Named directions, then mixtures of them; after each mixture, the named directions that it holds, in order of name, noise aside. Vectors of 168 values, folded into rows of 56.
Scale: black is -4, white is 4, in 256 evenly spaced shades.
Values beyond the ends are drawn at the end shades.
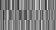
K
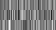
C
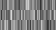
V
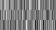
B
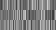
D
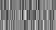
B, D, K.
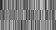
D, K.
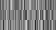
B, K, V.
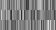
B, V.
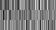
B, K.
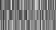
K.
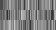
C, D, V.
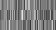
B, C, V.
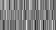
B.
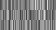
C, D, K.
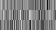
D, K.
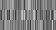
B, C, V.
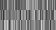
D, K, V.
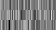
C.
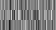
C.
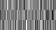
B, D, V.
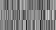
B, D.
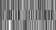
C.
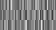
B, K, V.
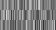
B.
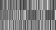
D.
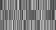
D.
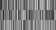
C, D, K.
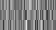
B, K, V.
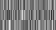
C.
